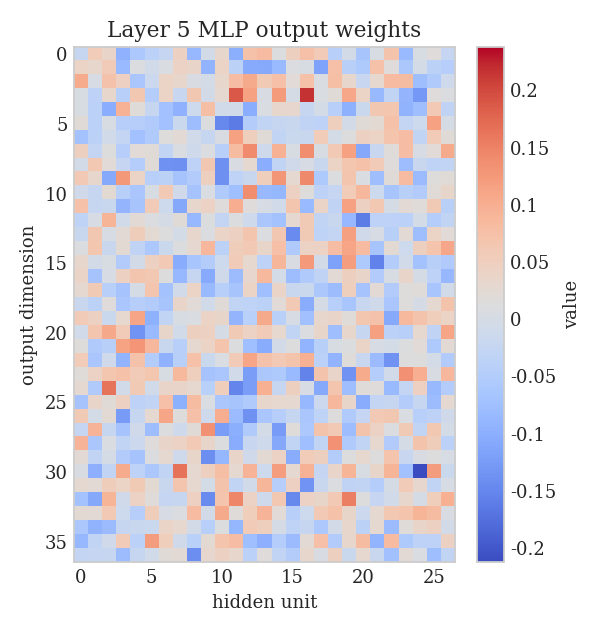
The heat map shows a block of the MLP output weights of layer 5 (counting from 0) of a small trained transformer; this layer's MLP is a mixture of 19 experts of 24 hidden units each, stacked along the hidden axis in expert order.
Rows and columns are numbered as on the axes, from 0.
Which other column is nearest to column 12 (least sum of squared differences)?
19
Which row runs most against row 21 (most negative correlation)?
0
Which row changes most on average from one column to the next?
30
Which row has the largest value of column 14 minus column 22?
22
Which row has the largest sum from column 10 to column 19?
3
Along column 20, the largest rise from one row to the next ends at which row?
8
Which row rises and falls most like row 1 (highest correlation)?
26
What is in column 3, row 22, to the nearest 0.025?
-0.1
